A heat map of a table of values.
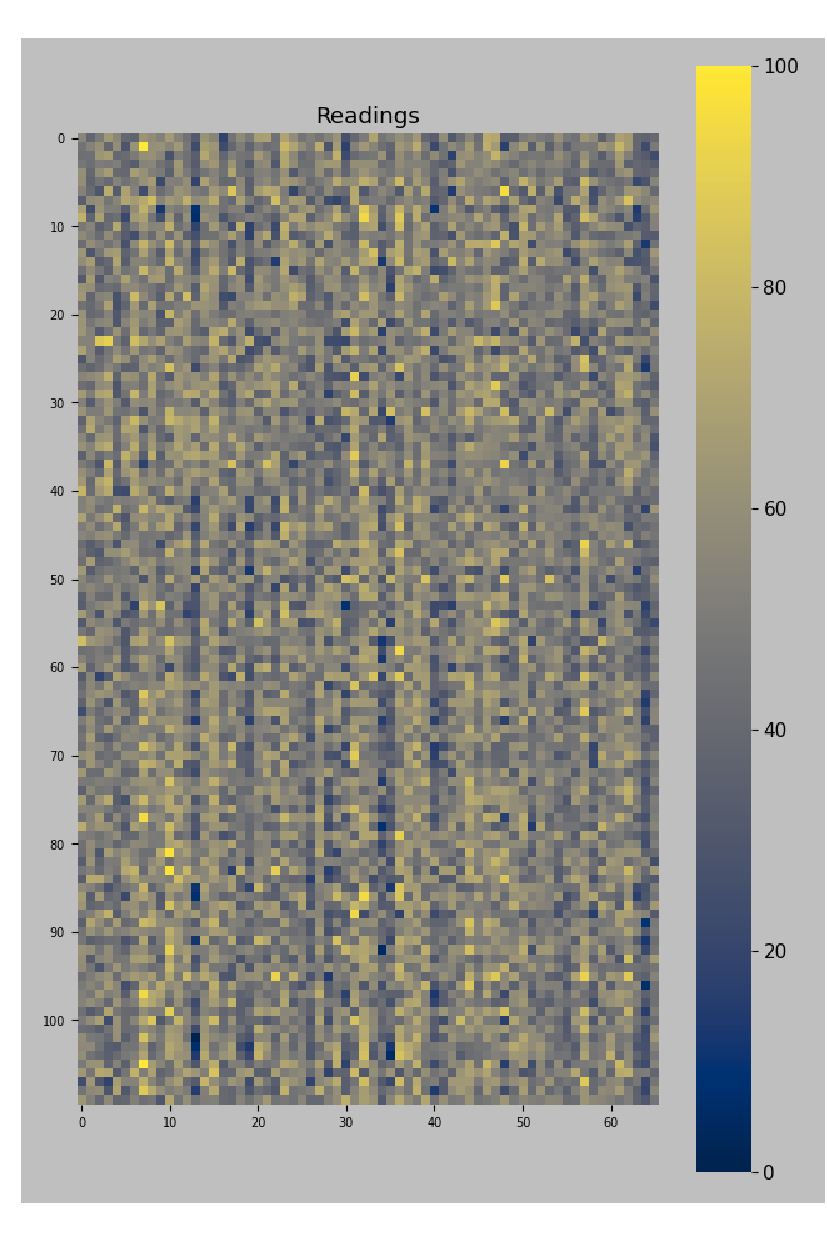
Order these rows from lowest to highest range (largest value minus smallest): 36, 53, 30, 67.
30, 67, 36, 53
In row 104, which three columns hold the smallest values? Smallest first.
35, 13, 19
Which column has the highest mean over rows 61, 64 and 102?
36
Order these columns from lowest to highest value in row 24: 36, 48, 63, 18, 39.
48, 63, 36, 18, 39
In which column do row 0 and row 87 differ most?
16
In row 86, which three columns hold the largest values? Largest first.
32, 36, 29
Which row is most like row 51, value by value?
41
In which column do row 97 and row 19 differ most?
7
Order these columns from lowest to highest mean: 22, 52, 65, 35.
35, 65, 22, 52
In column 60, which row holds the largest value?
104
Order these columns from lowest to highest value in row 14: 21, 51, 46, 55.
51, 21, 55, 46
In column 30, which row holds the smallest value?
53
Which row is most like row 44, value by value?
10
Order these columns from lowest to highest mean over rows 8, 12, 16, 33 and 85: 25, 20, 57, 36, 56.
56, 25, 20, 57, 36
